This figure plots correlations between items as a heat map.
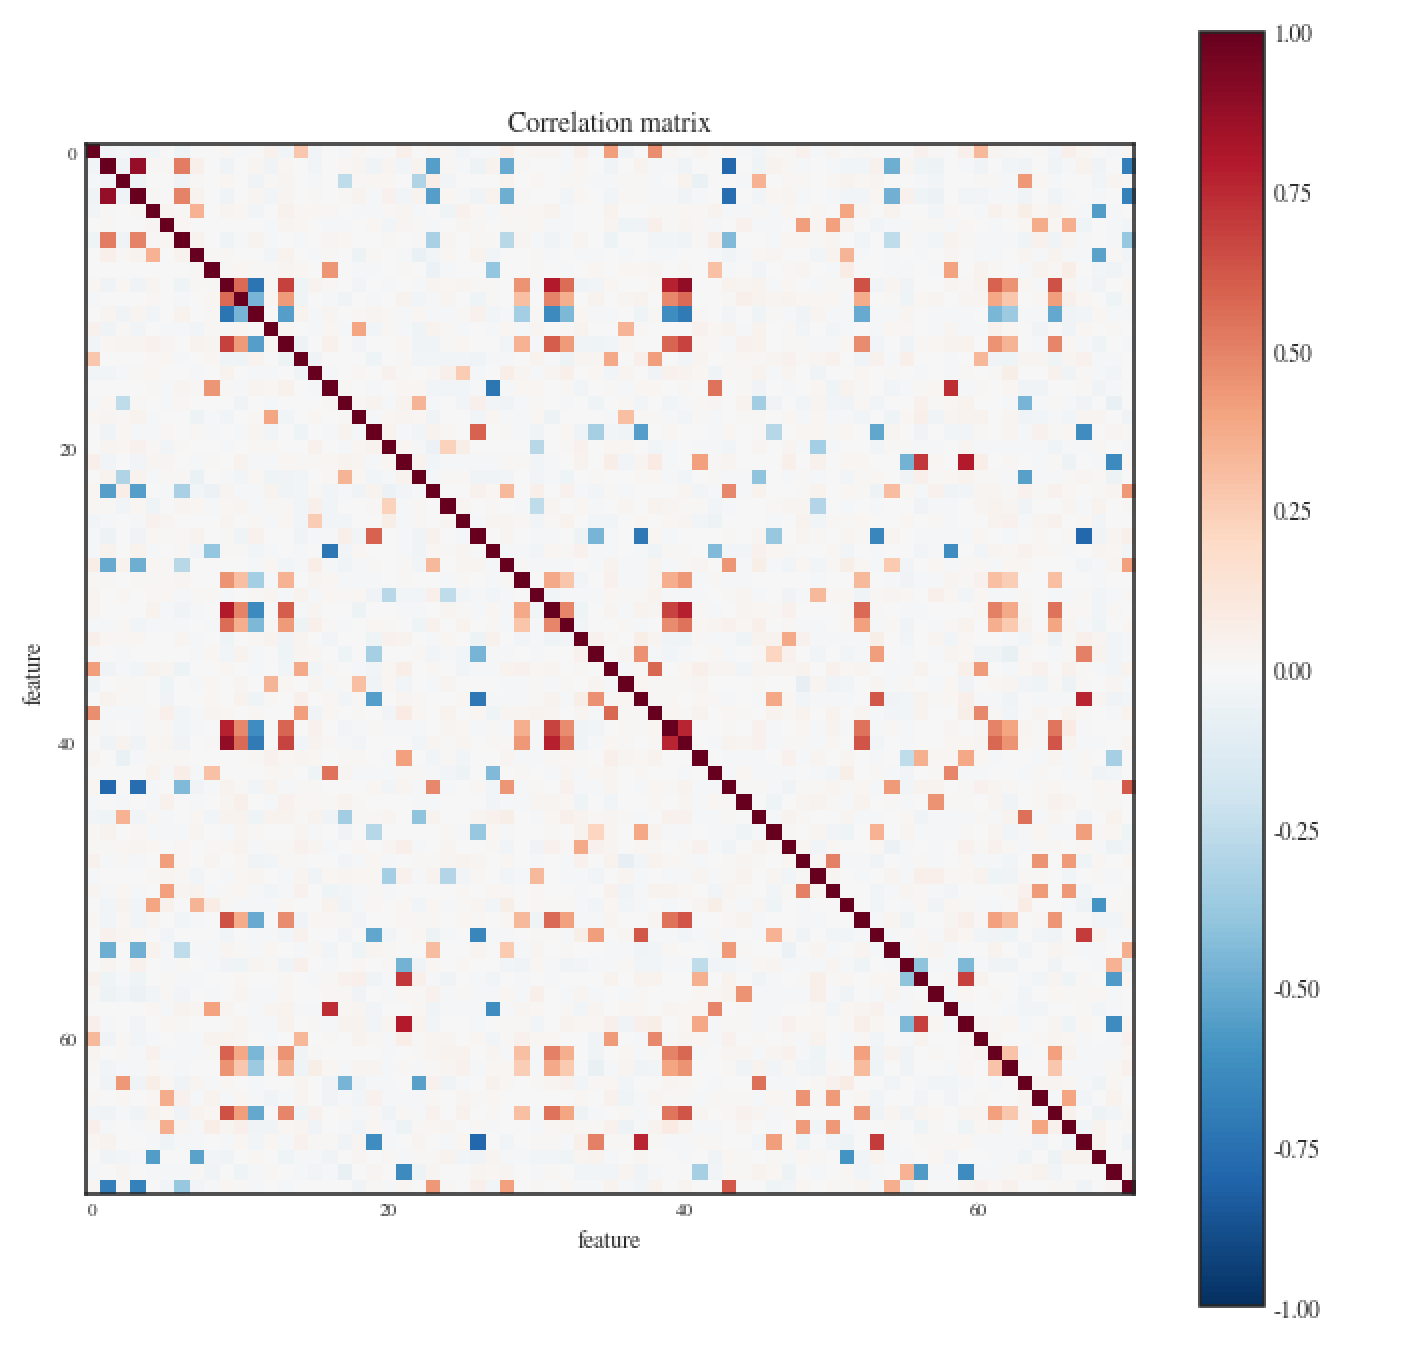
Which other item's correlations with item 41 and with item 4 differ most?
68
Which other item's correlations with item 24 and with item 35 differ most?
38
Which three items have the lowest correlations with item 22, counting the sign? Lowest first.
63, 45, 2
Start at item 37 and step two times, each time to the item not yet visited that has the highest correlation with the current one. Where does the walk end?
53
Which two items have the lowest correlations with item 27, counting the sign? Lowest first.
16, 58
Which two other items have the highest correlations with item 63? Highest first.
45, 2
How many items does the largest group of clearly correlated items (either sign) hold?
13
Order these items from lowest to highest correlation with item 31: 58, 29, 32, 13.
58, 29, 32, 13
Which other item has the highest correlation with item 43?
70
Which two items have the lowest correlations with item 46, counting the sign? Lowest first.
26, 19
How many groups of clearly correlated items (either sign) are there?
14
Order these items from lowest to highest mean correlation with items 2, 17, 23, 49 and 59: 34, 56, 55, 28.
55, 34, 28, 56
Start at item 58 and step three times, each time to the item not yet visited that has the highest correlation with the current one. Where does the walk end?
8
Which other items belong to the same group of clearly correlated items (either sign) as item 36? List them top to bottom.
12, 18
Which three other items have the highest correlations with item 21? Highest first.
59, 56, 41
